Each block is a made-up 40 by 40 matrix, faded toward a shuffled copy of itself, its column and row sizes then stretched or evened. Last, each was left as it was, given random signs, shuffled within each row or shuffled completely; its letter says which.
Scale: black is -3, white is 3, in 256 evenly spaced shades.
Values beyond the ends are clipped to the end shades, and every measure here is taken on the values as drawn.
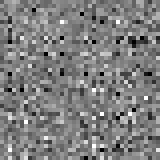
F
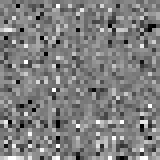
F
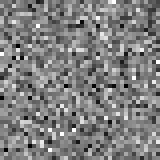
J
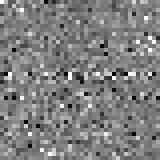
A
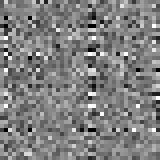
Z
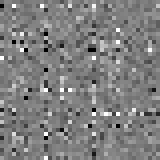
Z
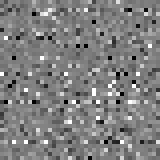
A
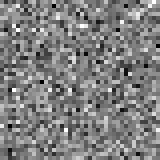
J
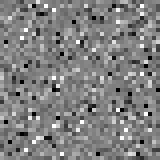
J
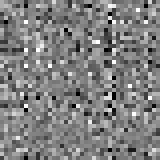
Z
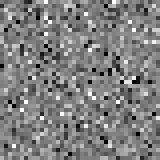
J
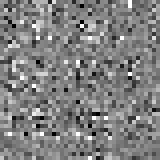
F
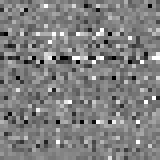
A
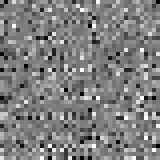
Z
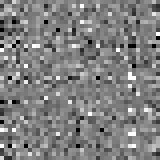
Z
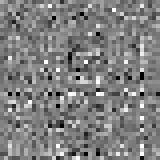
Z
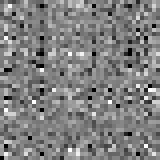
Z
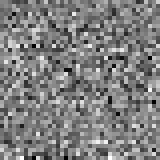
A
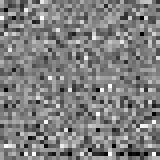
A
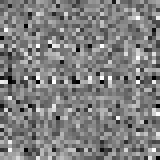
F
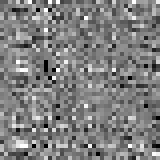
Z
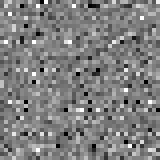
A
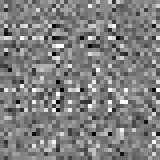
Z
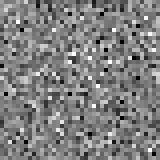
J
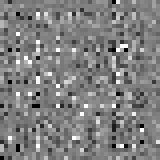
Z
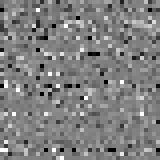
A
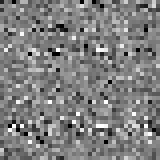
A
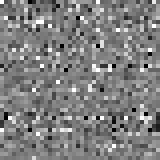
A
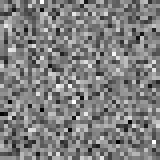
J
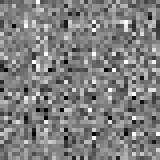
F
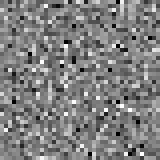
J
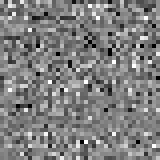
A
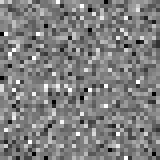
J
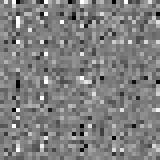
Z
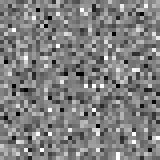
J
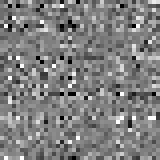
F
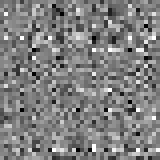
Z
